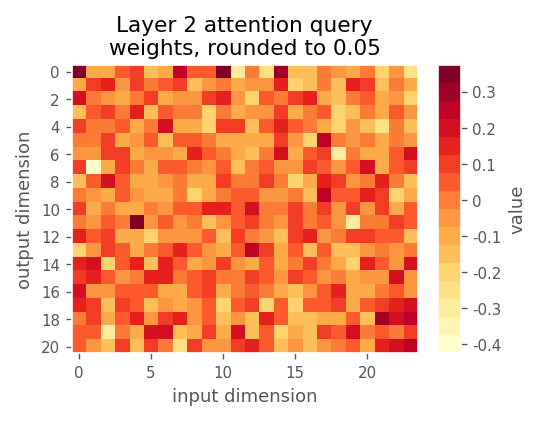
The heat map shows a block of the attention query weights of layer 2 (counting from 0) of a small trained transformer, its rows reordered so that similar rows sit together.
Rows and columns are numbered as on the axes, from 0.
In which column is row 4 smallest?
21
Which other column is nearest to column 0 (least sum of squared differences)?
9
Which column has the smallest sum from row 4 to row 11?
1
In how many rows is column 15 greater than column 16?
9
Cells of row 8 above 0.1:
3
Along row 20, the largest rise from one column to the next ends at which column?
8
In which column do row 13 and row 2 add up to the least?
18
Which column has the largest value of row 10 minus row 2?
12
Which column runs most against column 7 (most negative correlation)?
11
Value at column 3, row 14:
0.05
